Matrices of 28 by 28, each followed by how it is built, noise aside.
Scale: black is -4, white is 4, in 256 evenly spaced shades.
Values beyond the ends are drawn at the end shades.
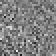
lower triangular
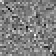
diagonal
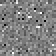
sparse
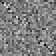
diagonal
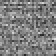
blocks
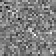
diagonal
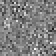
block diagonal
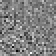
lower triangular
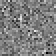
block diagonal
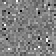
sparse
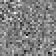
block diagonal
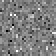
sparse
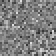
block diagonal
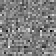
uneven rows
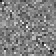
diagonal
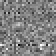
uneven rows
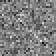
diagonal
